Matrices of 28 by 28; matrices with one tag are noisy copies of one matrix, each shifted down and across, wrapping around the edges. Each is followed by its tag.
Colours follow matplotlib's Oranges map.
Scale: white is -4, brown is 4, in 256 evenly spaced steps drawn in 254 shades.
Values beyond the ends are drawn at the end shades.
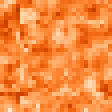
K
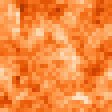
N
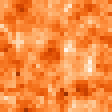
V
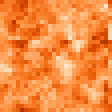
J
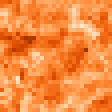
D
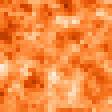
V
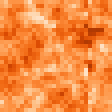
D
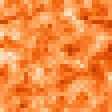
K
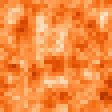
V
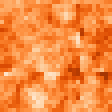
J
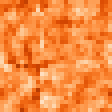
K
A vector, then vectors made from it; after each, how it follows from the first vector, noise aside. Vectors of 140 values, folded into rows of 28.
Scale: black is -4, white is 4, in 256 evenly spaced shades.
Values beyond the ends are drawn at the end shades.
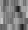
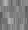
reversed, negated, shrunk.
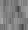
shrunk.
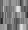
negated.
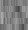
shrunk.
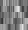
negated.
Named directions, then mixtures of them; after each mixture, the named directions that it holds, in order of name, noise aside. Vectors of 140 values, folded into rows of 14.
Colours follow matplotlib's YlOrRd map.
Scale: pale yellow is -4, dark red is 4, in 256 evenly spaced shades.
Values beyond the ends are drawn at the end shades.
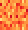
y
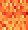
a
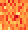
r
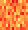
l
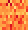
a, r, y.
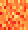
a, r.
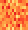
l, y.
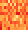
a, r.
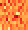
r.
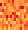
a, r, y.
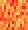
l.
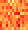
l, r.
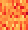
a, l, y.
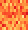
a.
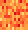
l.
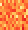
a, r, y.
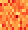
l, r, y.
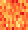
l.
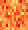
l.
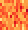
a, y.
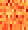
a, r, y.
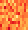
r.
